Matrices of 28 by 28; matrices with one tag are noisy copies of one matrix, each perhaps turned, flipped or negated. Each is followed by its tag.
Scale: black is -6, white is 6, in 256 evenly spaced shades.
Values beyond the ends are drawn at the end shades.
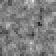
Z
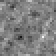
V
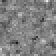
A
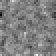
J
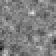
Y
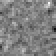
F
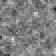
A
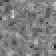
A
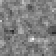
Z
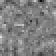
J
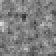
Z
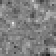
Y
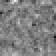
J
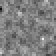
A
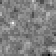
Y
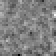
J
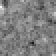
Y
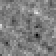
V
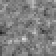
Z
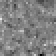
J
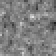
Z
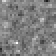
A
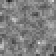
A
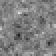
V
